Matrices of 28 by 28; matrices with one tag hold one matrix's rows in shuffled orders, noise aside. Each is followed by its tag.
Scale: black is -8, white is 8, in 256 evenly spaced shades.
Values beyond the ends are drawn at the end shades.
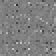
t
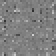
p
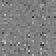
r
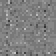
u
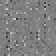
u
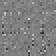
r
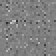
u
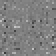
p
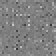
t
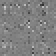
r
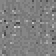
p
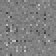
u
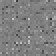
t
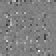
u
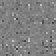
t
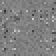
p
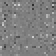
p
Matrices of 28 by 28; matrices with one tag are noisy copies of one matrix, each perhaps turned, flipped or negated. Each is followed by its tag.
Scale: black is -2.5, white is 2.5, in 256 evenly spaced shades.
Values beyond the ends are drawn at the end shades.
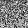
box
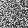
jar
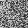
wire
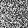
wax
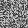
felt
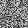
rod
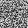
felt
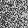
wax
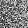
wax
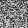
box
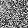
wire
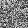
rod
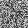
felt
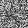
felt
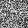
felt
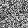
rod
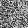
wire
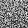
jar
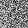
jar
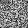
felt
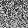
wax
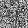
felt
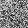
wire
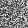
jar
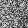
wire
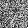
wire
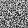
jar
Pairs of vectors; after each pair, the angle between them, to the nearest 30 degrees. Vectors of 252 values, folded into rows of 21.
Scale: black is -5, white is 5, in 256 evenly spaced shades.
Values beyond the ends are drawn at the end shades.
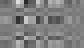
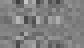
150 degrees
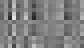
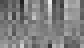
120 degrees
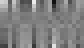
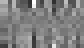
30 degrees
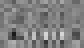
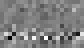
60 degrees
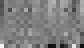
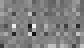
120 degrees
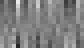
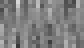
30 degrees
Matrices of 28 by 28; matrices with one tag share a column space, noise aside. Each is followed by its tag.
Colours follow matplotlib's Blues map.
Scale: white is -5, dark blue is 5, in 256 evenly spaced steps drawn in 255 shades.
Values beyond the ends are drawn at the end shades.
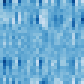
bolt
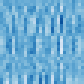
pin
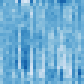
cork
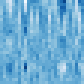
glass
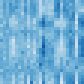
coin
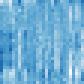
cork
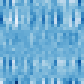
bolt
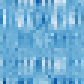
bolt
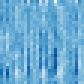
cork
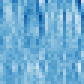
glass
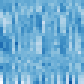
pin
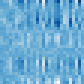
bolt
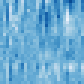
glass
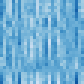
coin
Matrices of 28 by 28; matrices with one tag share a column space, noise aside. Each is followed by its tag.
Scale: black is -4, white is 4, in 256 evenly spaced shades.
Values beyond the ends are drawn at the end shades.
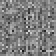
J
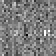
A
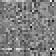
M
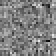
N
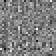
M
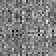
A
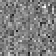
N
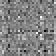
J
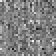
M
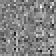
N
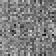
A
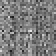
J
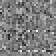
J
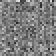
M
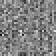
A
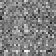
J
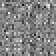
N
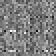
J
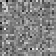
M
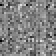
N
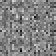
J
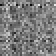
N
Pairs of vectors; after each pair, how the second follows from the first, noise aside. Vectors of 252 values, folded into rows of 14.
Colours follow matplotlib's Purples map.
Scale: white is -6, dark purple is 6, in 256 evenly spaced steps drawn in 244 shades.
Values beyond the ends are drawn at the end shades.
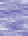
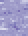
partly zeroed.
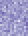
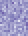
copied.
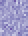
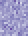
copied.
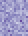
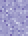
partly zeroed.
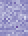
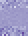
wrapped around, negated, partly zeroed.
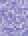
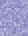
reversed, shrunk.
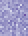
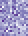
reversed, scaled up.
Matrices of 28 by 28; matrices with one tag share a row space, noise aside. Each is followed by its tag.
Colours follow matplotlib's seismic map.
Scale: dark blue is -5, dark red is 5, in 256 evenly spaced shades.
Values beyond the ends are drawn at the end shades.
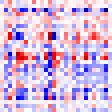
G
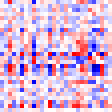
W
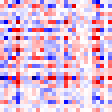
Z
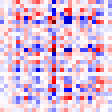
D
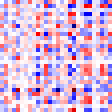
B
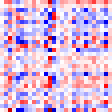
G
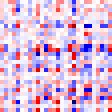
B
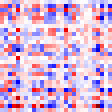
Z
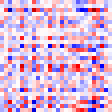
W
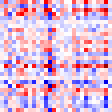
G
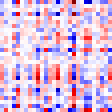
B
